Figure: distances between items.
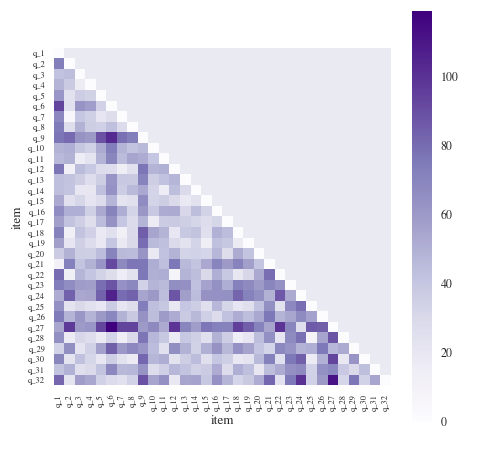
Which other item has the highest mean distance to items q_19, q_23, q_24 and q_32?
q_27
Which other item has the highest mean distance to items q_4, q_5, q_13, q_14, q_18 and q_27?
q_9
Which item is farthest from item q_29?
q_6
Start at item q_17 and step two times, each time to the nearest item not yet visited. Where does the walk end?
q_20
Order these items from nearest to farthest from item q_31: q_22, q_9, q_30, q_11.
q_11, q_30, q_22, q_9
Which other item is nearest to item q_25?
q_28
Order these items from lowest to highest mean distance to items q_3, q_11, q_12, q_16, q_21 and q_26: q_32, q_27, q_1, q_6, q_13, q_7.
q_13, q_7, q_1, q_32, q_6, q_27
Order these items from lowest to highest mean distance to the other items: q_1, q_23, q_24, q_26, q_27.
q_26, q_1, q_23, q_24, q_27
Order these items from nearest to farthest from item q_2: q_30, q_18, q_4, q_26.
q_18, q_30, q_4, q_26
